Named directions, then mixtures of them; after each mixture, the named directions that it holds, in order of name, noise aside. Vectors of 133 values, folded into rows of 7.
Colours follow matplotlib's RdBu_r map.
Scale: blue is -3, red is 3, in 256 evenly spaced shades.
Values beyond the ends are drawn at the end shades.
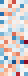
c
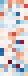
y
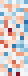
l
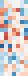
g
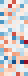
c.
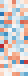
c, g.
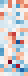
y.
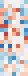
g.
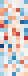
g.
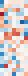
g, y.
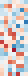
l, y.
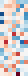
c, l.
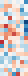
g, l.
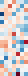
c, l.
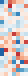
c, y.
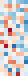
l.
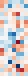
l, y.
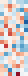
l.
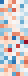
c, g.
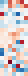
y.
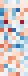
g, l.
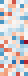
c.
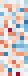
l.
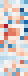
g, l.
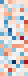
c, l.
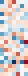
c.
